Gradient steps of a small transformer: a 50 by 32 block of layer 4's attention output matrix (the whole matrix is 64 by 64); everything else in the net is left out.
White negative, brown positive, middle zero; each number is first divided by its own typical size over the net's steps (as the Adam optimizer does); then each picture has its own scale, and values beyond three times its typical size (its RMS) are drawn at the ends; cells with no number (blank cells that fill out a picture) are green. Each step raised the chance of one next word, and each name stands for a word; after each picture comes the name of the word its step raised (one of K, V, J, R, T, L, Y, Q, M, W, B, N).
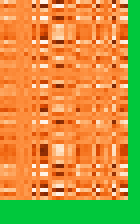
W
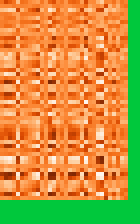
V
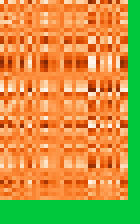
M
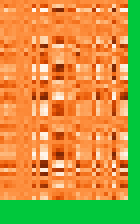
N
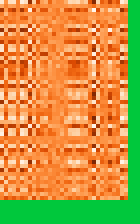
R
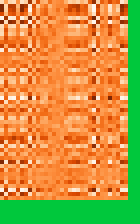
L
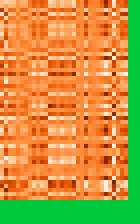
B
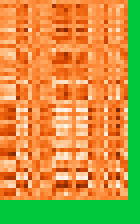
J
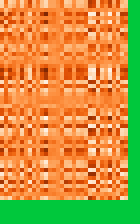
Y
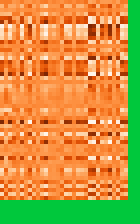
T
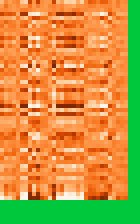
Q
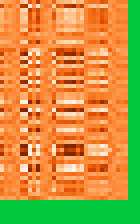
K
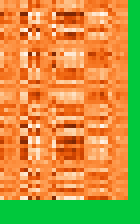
Y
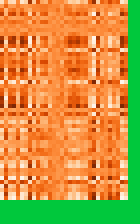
Q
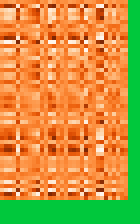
W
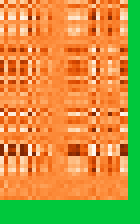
K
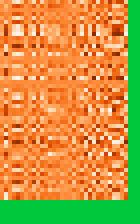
L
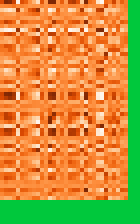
R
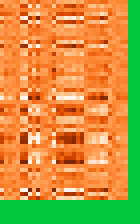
L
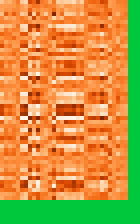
B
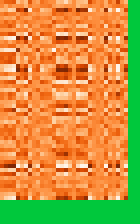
N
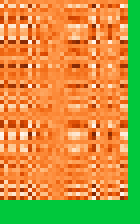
W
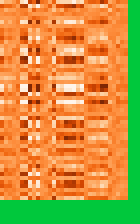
M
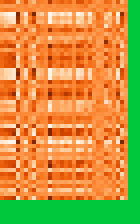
Y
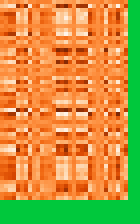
K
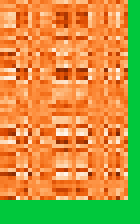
Y
